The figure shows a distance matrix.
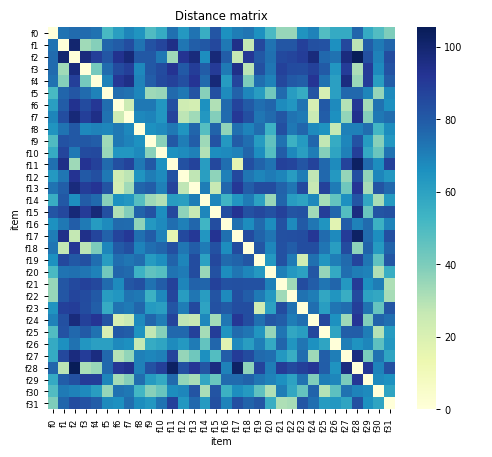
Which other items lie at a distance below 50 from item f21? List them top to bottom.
f0, f22, f31
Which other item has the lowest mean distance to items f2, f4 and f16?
f26
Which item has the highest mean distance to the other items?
f2
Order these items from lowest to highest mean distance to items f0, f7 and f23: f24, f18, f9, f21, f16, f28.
f24, f9, f21, f16, f18, f28
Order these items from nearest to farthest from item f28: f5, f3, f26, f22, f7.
f3, f26, f5, f22, f7
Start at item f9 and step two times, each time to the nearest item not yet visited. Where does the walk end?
f5
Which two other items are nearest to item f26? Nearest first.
f16, f8
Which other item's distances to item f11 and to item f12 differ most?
f17
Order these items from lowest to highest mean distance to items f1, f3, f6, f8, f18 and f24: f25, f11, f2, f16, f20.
f16, f20, f25, f11, f2
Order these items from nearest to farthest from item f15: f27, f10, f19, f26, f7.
f7, f27, f10, f26, f19
